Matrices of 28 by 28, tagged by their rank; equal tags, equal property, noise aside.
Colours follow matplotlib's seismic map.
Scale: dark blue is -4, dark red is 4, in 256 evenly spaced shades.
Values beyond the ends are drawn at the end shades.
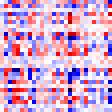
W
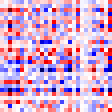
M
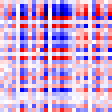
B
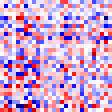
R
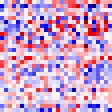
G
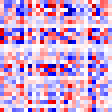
M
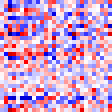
G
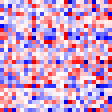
R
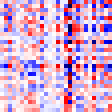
W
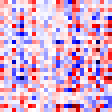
M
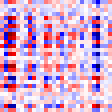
B
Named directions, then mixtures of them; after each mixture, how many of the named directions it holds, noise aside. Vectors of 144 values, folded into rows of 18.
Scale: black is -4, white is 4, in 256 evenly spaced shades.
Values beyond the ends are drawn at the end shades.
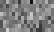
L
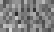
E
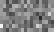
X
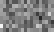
one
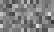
two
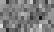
two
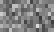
three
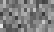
three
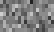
three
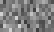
two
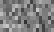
three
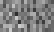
one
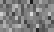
three
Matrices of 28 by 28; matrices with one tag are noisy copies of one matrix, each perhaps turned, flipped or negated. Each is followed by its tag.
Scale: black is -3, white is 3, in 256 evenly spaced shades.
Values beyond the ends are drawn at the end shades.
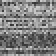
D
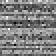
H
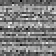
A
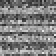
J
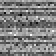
H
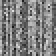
H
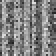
J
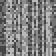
A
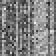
D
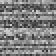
H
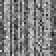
A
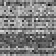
D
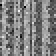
J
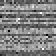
A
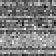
D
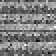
J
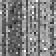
D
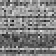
D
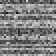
H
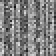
H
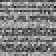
H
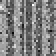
J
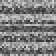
J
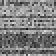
D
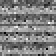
J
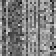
D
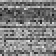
D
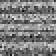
J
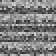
J
